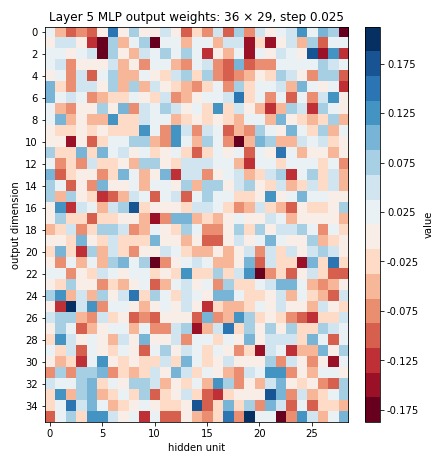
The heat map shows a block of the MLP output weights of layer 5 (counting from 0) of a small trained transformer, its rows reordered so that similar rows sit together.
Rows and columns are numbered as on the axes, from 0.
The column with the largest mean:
22
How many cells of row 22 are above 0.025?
6
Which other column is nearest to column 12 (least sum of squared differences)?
9
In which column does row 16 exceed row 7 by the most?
8
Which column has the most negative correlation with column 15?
4
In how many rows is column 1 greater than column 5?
18
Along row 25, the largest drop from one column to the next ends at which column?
5
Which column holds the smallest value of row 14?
2
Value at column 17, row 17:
0
